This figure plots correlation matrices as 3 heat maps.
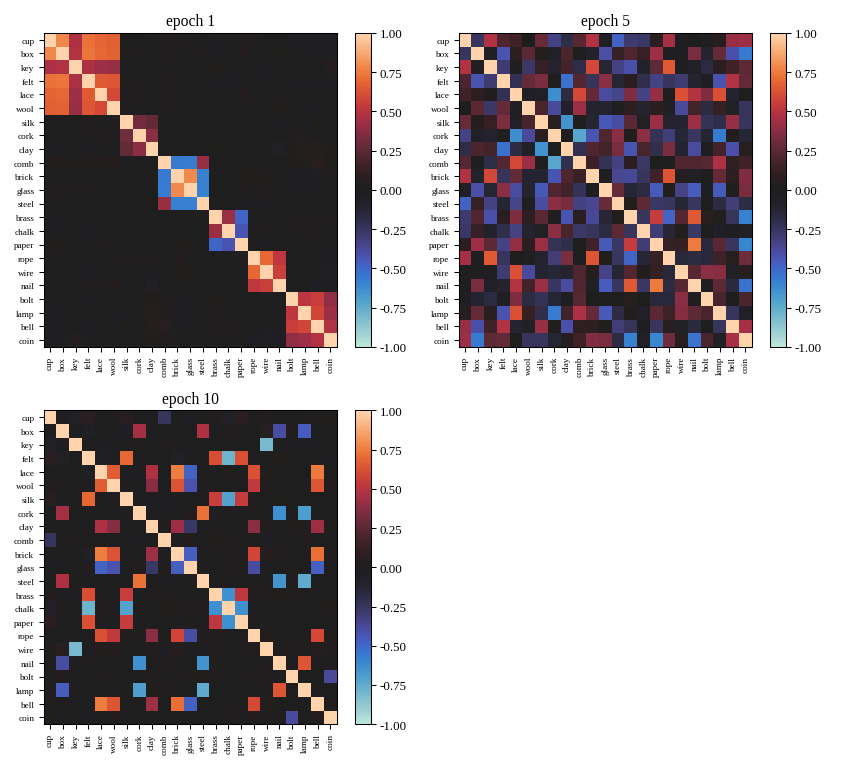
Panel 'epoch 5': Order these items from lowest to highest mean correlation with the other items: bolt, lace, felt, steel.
steel, felt, bolt, lace
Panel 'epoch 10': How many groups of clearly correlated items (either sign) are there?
6
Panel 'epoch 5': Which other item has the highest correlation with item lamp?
lace
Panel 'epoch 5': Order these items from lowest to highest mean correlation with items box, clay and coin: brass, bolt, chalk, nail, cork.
brass, nail, cork, bolt, chalk
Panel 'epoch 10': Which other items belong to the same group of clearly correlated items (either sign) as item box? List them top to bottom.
cork, steel, nail, lamp
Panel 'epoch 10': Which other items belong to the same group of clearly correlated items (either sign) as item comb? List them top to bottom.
cup
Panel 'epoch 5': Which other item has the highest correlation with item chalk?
cork
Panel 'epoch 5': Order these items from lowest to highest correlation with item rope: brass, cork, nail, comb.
brass, cork, nail, comb
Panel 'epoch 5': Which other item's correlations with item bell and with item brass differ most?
coin
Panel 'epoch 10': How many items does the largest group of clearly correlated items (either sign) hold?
7
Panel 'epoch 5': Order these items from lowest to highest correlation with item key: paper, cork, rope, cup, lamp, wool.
wool, cork, lamp, paper, cup, rope
